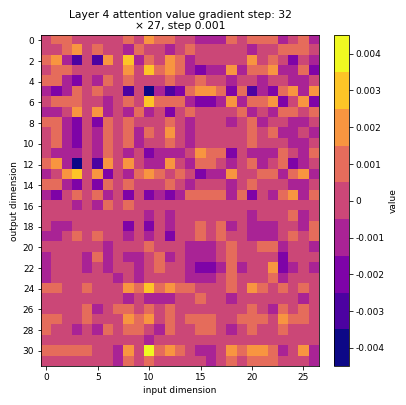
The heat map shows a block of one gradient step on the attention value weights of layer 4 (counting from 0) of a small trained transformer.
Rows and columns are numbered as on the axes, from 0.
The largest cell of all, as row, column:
30, 10
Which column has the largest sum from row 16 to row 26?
18
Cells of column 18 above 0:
11
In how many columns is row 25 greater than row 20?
6
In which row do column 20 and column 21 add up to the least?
5
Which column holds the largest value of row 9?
12
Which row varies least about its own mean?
29
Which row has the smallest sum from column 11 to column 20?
22
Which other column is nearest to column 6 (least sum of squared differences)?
0
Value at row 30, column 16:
-0.001
